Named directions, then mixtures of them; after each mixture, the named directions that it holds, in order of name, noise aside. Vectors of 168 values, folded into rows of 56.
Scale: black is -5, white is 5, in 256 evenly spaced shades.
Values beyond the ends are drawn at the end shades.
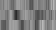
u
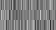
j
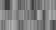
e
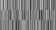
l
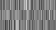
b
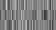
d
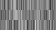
d, j, u.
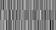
d, j.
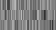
d, e, l.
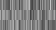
b, e, l.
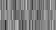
b, d, u.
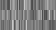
b, d, e.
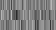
d, j, u.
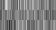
b, d, e.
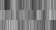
e.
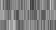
e, l, u.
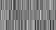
j.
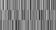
l.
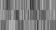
e, l, u.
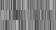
b, j, u.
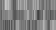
b, e, u.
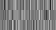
d, j, l.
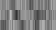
u.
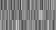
j, l.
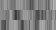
u.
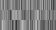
l, u.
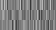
l.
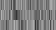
j, u.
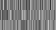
b, l.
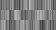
b, j, u.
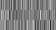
j.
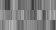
e.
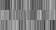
b, e, j.
